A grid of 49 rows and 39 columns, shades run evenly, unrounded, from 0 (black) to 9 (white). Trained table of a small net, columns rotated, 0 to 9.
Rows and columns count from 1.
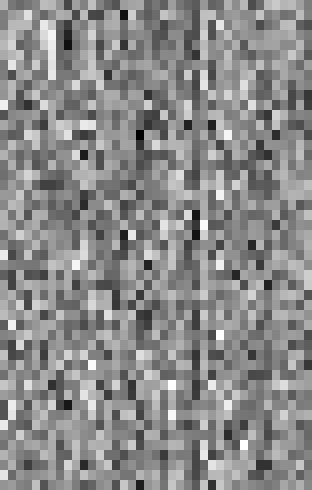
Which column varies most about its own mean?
11
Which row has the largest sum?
39
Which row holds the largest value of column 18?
36
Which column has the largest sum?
26
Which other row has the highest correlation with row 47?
16
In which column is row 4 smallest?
9
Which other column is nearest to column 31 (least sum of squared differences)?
13
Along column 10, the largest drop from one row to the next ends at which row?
28
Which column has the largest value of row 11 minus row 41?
1
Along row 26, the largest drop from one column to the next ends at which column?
2
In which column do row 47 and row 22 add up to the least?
25
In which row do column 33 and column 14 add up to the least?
8
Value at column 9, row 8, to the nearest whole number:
4
